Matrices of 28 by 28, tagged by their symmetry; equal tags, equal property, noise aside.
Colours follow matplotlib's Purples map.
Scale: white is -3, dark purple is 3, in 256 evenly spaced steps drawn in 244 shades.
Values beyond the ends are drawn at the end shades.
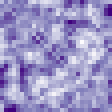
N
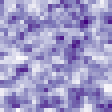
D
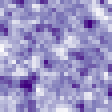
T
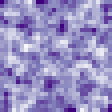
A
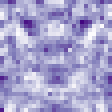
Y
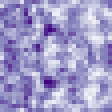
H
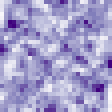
A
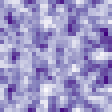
H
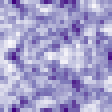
H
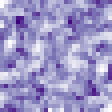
A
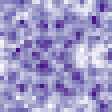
H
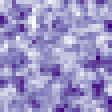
D
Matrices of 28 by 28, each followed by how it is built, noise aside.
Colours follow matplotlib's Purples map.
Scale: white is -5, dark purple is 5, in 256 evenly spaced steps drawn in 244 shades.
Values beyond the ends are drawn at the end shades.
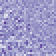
lower triangular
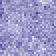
smooth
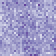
smooth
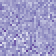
lower triangular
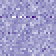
uneven rows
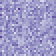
repeating rows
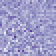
lower triangular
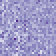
lower triangular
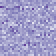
uneven rows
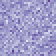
Hankel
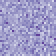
repeating rows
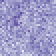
smooth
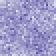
smooth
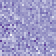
lower triangular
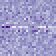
uneven rows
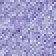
Hankel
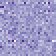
uneven rows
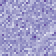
Hankel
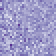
lower triangular
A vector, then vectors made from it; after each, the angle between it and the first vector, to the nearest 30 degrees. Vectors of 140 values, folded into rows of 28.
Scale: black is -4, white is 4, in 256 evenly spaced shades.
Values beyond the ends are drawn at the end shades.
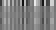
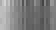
60 degrees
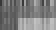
60 degrees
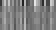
30 degrees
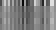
30 degrees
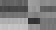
90 degrees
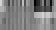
120 degrees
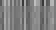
30 degrees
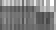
60 degrees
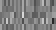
120 degrees
